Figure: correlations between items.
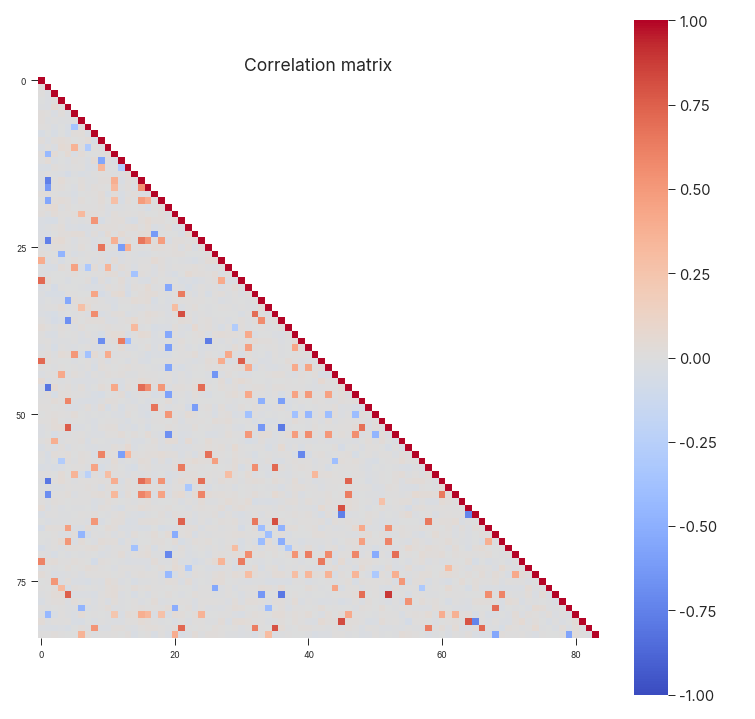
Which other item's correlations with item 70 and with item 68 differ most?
79
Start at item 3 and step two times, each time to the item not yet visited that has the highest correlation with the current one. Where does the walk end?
76
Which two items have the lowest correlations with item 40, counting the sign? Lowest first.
19, 50
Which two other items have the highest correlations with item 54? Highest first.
75, 2
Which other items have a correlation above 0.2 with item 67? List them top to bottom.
4, 48, 52, 69, 77
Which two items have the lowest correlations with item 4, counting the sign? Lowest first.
36, 33
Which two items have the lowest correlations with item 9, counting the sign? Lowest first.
39, 12
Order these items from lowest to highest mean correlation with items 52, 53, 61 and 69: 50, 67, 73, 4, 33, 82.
33, 50, 82, 73, 67, 4
